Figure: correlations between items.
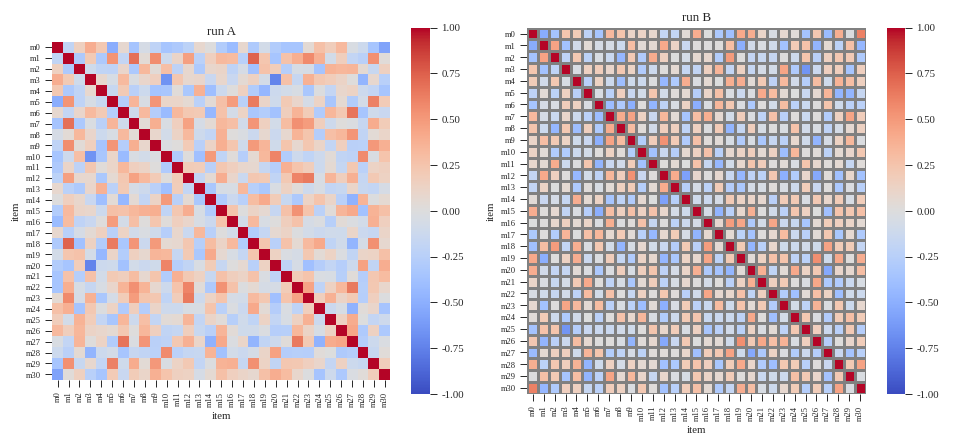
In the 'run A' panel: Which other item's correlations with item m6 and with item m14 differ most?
m27
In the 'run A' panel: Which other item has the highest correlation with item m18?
m1
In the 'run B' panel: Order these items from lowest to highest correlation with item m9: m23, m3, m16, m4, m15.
m23, m4, m16, m3, m15
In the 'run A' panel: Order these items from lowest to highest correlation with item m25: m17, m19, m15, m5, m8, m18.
m5, m18, m17, m15, m19, m8
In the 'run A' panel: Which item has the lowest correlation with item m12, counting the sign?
m4
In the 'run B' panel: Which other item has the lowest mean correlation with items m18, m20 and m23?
m12
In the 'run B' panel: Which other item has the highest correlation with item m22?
m16
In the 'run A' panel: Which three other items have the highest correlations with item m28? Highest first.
m10, m20, m14
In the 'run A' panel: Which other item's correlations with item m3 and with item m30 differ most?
m20
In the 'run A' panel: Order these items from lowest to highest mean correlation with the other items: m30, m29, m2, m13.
m13, m2, m30, m29
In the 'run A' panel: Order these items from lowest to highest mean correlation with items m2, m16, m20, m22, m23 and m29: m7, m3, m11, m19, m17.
m3, m17, m11, m19, m7
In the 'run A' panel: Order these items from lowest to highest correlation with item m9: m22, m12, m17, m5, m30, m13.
m13, m17, m22, m12, m30, m5
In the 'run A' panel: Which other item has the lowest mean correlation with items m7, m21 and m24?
m2
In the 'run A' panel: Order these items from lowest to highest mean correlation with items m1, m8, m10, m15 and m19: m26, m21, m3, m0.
m0, m3, m21, m26
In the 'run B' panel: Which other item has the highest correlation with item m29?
m7
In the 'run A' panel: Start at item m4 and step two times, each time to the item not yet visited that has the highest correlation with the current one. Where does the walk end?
m17
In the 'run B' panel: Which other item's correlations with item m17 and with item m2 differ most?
m11
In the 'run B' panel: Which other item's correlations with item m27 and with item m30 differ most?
m0
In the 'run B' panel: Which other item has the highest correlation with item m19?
m26
